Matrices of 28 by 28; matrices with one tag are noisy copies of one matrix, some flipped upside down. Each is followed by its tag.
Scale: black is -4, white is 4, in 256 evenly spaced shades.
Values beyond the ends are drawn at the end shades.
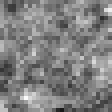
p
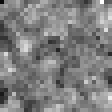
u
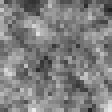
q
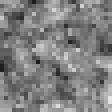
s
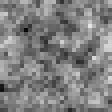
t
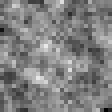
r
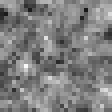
u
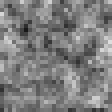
t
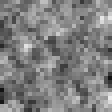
u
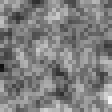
s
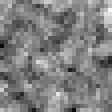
s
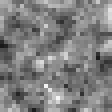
s
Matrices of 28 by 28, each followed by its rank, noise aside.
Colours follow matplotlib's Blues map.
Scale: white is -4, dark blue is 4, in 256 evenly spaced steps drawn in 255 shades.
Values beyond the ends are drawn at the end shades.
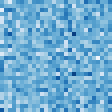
eight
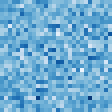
eight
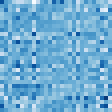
three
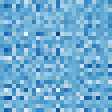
three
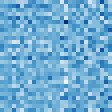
four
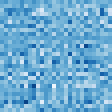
four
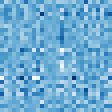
four
